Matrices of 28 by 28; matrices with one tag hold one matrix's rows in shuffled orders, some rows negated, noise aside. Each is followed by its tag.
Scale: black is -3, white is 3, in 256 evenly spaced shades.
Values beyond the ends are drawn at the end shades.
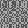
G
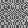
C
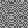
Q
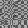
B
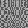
C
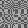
B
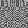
C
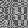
B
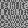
C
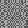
C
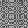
Q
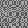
G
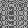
Q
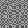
G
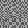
G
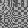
B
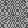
C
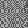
C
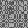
Q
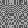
Q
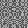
G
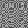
Q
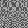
G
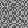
G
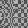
B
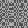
Q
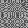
C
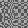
B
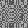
Q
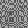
Q
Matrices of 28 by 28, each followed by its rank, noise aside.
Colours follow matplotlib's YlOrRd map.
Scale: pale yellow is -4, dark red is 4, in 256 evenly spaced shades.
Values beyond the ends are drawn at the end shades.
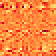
three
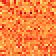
seven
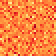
six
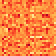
four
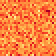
six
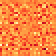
three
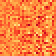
four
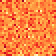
seven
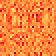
five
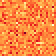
six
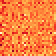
five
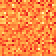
five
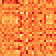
three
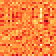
three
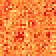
seven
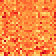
five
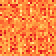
six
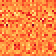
four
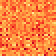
four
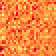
four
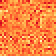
four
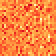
seven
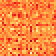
four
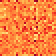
five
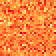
seven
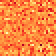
five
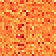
five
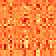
three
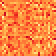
four
